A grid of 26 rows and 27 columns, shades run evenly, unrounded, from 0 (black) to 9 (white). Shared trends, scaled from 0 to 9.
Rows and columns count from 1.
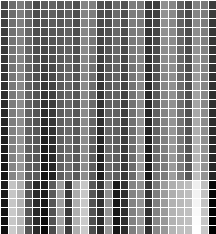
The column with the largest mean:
25
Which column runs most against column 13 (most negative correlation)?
18
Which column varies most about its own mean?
24
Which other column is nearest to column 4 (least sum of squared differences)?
12
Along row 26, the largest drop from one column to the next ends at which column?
27
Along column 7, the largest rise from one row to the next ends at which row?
21
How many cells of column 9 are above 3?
20
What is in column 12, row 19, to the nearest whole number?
3
